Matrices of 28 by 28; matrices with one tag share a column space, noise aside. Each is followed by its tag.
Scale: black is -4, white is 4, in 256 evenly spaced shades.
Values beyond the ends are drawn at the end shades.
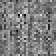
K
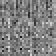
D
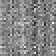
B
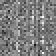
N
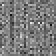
B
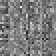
K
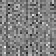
B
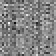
B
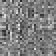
K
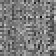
N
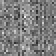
N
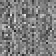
K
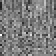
D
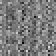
N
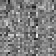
D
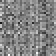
B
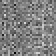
B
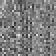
D
